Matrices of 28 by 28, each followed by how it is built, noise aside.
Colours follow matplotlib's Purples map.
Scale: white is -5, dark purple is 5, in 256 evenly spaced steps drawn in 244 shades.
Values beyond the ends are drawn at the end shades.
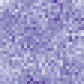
smooth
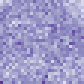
smooth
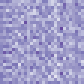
repeating rows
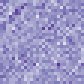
Hankel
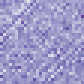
Hankel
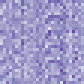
repeating rows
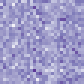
repeating rows
